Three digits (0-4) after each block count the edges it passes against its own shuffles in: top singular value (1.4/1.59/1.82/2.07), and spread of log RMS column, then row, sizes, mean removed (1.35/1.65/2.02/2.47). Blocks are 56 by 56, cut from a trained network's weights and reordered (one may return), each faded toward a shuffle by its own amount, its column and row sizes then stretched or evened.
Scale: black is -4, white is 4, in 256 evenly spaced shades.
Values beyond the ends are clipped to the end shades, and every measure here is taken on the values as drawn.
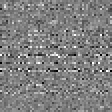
4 1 4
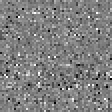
0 1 3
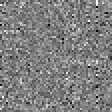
0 2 1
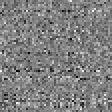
3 1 3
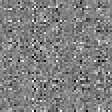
4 4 3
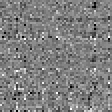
2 3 3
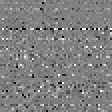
3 0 4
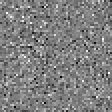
1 1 0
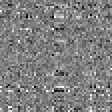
4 2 3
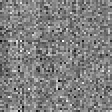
1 1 2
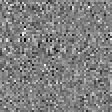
3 1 2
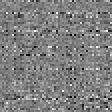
4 3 4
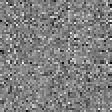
3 2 2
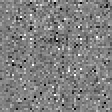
1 3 0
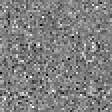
1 0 1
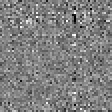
2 2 3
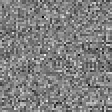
3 0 0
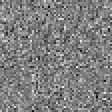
2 2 2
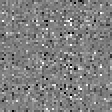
0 3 3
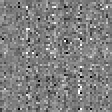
0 4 2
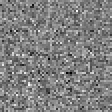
2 1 2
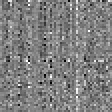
2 3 2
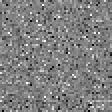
0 1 1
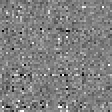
1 2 3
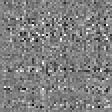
0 3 4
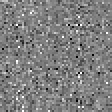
1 2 0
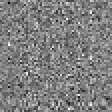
3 3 0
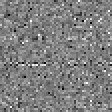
2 0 1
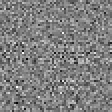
4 1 2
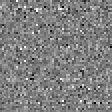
0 1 3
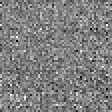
2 3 1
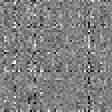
4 4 2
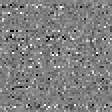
0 0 4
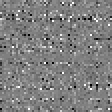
1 3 4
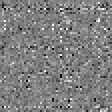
2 2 3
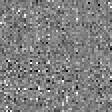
2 3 1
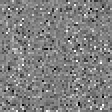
0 2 1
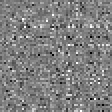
3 2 3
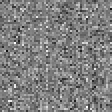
0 3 1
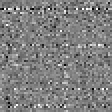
1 1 4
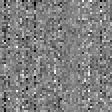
1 4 0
